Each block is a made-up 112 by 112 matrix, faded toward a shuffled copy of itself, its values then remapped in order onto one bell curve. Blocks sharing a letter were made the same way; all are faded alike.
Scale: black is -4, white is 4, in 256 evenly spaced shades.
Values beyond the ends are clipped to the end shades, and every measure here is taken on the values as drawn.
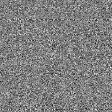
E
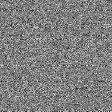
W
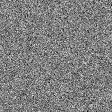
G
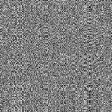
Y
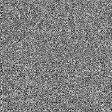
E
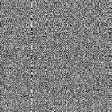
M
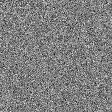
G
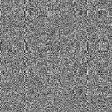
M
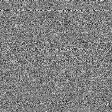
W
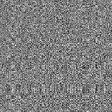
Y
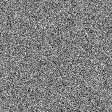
G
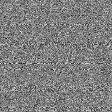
W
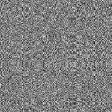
Y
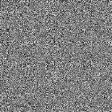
E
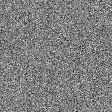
G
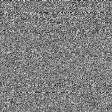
W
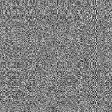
Y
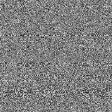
E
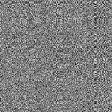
Y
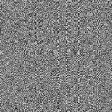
M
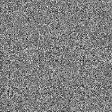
E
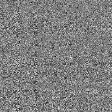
E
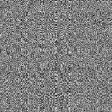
M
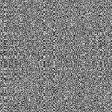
Y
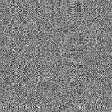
Y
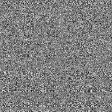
E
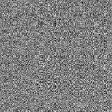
Y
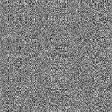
M
